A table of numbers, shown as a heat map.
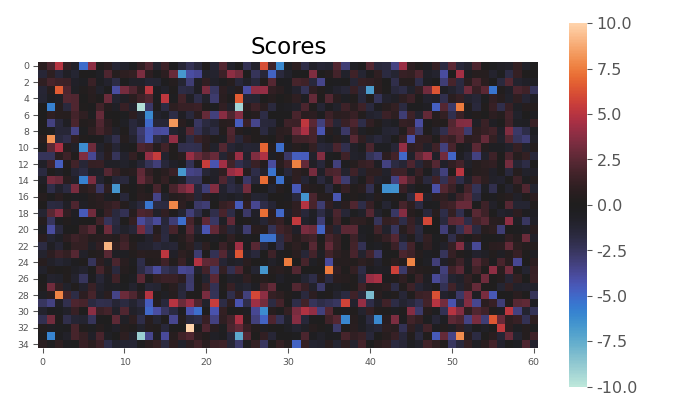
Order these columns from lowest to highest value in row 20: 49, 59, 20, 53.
20, 49, 53, 59
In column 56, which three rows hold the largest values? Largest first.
32, 31, 24
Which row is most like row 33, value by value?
5
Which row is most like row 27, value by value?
2
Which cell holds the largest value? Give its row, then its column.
32, 18
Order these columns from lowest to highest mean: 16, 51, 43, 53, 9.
9, 43, 53, 16, 51
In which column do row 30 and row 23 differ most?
15
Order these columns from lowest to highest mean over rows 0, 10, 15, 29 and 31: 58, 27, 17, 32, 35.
35, 32, 17, 58, 27
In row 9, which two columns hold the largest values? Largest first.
1, 16
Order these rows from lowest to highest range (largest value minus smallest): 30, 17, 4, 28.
4, 30, 17, 28
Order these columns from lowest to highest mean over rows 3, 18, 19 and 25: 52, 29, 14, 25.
14, 25, 29, 52
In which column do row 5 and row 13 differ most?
24
